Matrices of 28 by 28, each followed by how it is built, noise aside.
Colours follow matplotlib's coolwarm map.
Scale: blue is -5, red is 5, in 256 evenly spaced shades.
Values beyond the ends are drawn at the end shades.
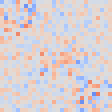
block diagonal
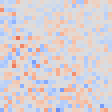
lower triangular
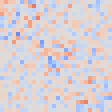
block diagonal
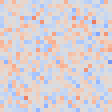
repeating columns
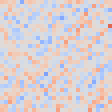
Hankel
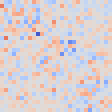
block diagonal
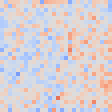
smooth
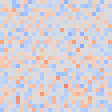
repeating columns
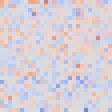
repeating columns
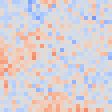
smooth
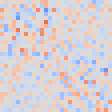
block diagonal
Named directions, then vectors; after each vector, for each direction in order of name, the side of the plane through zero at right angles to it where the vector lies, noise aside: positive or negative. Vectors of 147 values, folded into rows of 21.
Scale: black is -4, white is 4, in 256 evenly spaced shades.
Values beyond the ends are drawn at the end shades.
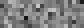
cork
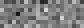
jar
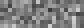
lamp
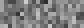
negative, positive, positive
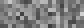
positive, negative, negative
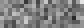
negative, negative, negative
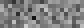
negative, positive, negative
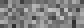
positive, positive, negative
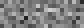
positive, positive, negative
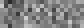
negative, positive, negative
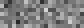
negative, positive, positive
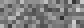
negative, negative, positive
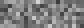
positive, negative, positive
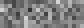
negative, positive, negative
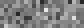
positive, positive, positive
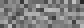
positive, positive, negative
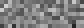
positive, positive, negative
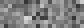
negative, negative, negative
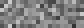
positive, positive, negative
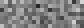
negative, negative, positive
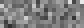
negative, negative, negative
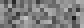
negative, positive, negative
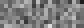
positive, positive, positive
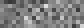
negative, positive, negative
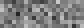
negative, positive, negative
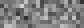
positive, positive, positive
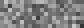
positive, negative, positive
